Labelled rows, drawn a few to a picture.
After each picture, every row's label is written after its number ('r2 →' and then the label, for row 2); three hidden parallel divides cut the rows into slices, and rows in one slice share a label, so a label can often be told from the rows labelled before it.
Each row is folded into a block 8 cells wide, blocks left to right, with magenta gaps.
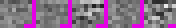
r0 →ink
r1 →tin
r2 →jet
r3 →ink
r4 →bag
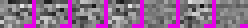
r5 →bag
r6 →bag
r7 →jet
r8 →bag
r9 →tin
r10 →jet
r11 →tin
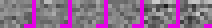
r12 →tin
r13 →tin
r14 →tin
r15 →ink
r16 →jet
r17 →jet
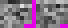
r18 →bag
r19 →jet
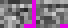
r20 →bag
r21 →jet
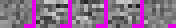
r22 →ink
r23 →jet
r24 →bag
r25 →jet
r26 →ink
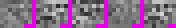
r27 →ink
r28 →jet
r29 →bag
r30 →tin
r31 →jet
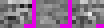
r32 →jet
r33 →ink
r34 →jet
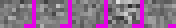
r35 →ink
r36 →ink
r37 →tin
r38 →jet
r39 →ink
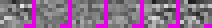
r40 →bag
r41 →tin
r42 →ink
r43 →ink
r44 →bag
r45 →bag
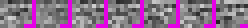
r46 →bag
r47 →ink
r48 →bag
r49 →bag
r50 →jet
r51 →bag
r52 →jet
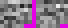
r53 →jet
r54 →bag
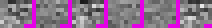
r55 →bag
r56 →tin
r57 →bag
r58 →tin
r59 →ink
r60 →bag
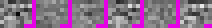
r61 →bag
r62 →tin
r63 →ink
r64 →bag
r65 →ink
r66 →bag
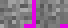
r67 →tin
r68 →tin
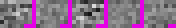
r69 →jet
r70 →ink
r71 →bag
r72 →ink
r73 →tin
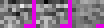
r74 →bag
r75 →bag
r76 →tin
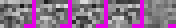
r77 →jet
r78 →bag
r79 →jet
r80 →bag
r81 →tin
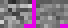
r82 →bag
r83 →ink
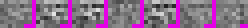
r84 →tin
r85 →jet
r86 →jet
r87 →ink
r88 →jet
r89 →tin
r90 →tin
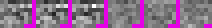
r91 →bag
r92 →bag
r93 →bag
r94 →ink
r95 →tin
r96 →ink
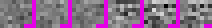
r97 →ink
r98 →tin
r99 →tin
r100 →bag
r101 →jet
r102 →jet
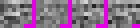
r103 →jet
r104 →tin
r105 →jet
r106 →jet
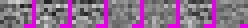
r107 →jet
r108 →bag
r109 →bag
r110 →tin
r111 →ink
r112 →bag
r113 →tin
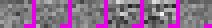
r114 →ink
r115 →tin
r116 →ink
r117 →jet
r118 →jet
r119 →ink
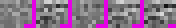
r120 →tin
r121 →jet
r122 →tin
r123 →jet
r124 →jet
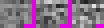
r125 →ink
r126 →jet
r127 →bag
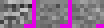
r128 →jet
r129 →tin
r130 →tin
